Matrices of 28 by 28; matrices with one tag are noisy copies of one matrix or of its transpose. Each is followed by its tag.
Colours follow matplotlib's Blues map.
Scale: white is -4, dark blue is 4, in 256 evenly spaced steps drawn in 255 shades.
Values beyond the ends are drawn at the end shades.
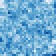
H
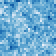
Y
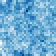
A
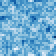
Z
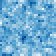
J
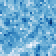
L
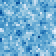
Z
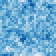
J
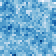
A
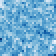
H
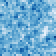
L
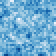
Y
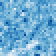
L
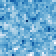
Z
